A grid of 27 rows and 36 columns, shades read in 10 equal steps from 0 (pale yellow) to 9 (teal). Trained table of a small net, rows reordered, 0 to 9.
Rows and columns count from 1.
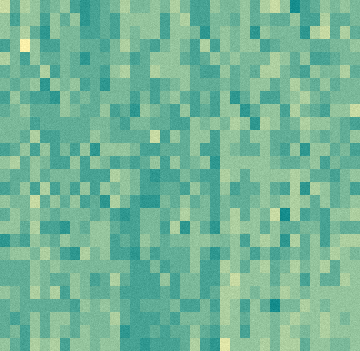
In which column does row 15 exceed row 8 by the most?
31
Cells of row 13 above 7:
1
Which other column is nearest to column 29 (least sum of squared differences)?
12
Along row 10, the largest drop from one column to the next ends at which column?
27
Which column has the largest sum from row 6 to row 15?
22
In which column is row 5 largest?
9
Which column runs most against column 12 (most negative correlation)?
15
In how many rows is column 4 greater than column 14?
4
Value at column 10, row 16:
6
